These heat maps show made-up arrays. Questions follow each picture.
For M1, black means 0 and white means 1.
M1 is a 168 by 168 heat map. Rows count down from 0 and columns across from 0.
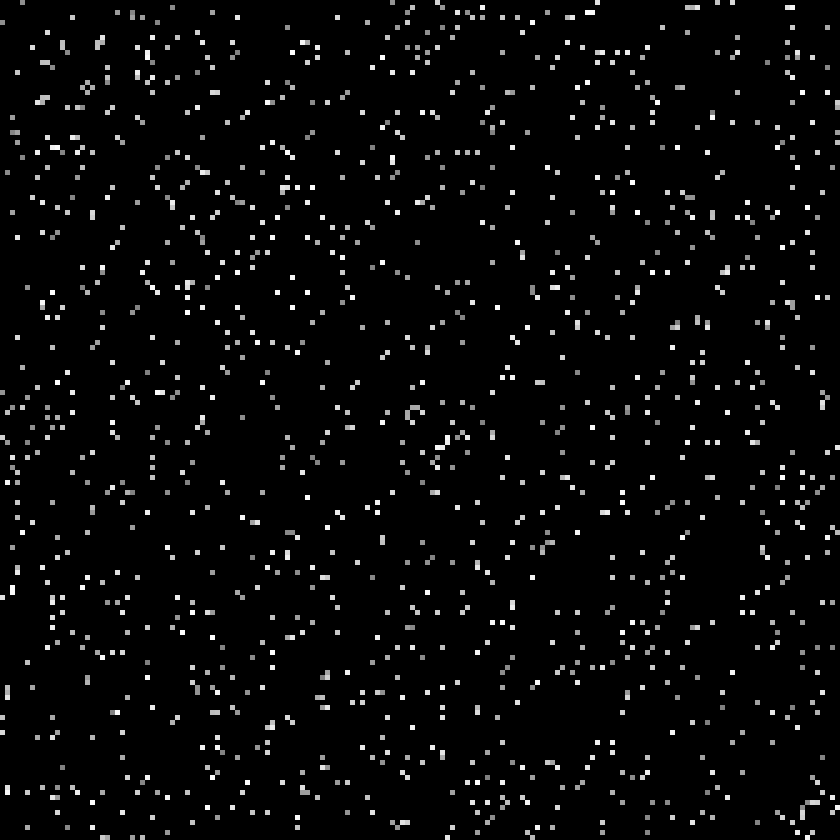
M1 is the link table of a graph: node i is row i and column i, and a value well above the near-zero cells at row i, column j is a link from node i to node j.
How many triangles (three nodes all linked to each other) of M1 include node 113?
0
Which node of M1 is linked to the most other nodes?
node 122
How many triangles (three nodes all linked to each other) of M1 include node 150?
1
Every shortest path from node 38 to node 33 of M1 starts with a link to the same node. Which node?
node 120
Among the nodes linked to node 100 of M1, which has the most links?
node 10
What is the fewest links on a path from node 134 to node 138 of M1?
3
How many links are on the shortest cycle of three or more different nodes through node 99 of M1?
5
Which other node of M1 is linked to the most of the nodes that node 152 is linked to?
node 108
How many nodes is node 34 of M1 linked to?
8
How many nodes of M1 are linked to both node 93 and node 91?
4
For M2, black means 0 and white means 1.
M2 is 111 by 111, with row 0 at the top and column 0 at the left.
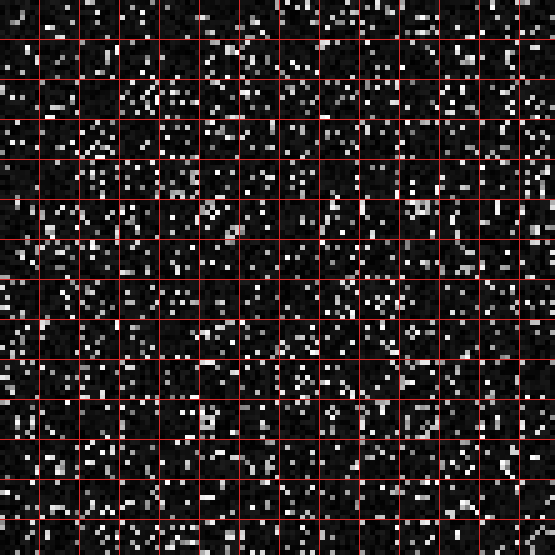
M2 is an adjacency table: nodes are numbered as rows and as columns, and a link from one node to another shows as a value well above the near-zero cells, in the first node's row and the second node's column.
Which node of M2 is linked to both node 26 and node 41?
node 67
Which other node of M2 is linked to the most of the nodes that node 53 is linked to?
node 93
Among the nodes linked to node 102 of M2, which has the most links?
node 20
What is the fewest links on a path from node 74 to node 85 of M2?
2
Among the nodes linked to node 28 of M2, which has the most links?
node 29
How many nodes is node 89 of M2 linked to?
11
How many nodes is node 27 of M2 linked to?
8
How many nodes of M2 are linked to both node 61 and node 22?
3
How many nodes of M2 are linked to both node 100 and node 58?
6
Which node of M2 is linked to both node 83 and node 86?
node 66
